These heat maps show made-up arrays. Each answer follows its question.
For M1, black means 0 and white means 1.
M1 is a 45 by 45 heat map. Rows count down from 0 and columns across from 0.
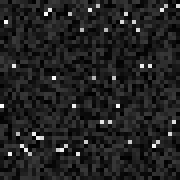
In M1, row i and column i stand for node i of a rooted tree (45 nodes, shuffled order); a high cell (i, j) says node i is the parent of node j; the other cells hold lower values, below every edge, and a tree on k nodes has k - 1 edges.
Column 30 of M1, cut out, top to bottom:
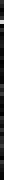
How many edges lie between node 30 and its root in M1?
2
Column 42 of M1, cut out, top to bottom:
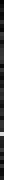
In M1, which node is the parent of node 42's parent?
5
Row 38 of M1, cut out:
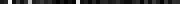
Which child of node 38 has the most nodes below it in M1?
7
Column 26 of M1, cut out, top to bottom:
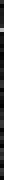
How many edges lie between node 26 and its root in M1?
3
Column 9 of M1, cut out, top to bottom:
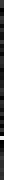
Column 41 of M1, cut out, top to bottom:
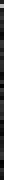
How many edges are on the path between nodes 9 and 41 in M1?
7
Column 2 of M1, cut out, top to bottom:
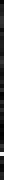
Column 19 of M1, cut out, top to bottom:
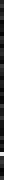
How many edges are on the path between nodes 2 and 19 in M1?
2
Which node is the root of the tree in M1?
36
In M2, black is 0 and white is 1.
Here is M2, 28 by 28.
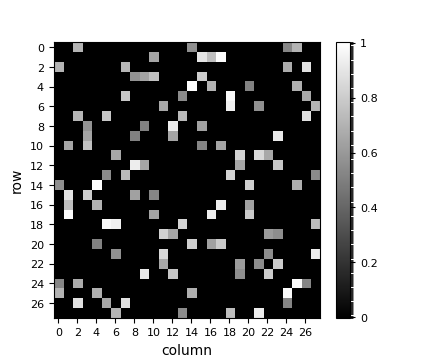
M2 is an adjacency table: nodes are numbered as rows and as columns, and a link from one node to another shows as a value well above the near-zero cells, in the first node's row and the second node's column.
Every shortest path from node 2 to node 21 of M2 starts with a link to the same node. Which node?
node 7
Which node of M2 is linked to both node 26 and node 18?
node 5
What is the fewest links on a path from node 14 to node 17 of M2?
2
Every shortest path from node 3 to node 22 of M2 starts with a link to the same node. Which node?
node 9
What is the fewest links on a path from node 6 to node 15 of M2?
5
